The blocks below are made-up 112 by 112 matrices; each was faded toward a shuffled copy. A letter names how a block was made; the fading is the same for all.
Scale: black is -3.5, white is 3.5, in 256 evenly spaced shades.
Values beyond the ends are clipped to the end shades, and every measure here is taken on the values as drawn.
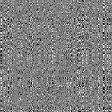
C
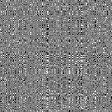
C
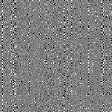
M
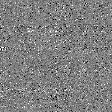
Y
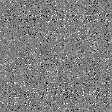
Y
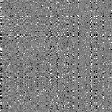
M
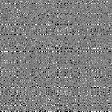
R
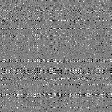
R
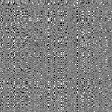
C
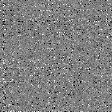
Y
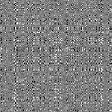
C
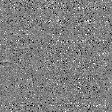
Y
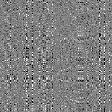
M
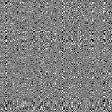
C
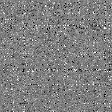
Y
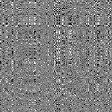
C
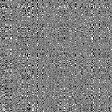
C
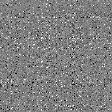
Y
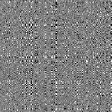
C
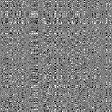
C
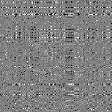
R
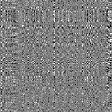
C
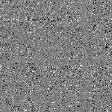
Y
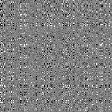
C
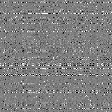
R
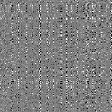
M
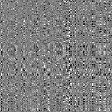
C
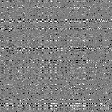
R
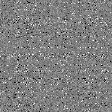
Y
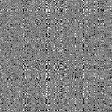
C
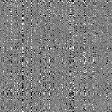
C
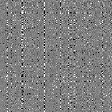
M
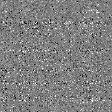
Y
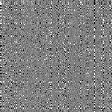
M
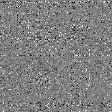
Y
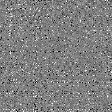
Y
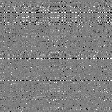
R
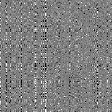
M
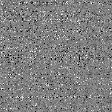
Y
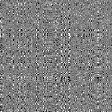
C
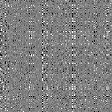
M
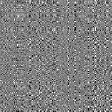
C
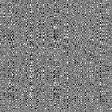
C
